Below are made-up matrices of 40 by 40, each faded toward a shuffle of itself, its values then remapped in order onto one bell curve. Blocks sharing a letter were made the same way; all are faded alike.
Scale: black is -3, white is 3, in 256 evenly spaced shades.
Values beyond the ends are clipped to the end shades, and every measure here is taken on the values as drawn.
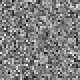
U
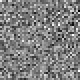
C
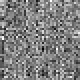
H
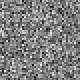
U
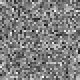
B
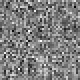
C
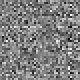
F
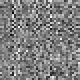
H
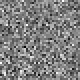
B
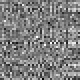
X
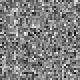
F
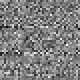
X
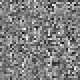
F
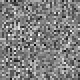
F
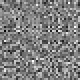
H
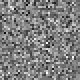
U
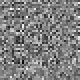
H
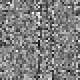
F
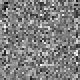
F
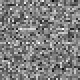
B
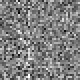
F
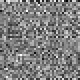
X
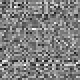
X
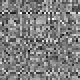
X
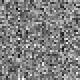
U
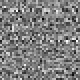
H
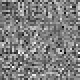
C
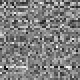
X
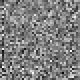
F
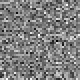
C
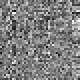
H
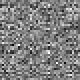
H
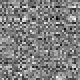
H
